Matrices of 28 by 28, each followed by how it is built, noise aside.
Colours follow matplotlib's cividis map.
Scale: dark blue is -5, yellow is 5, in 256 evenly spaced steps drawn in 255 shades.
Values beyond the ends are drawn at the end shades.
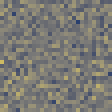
noise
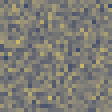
noise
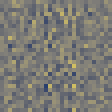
low rank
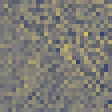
upper triangular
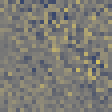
upper triangular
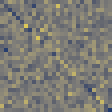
diagonal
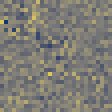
block diagonal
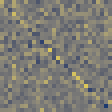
diagonal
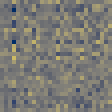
low rank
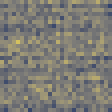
blocks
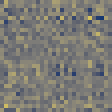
low rank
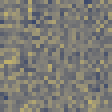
blocks
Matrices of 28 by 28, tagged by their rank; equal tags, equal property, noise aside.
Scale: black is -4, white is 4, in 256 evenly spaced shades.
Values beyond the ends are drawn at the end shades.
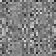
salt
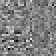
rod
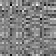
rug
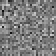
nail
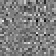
salt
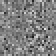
rod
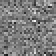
nail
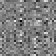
rug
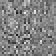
rod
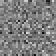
salt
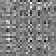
rug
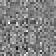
salt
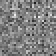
nail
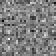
nail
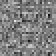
nail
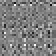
salt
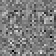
nail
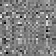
salt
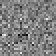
rod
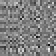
rug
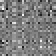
rug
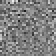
nail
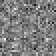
nail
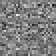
rod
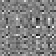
rug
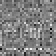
salt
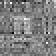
rug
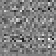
rug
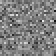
nail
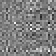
rug
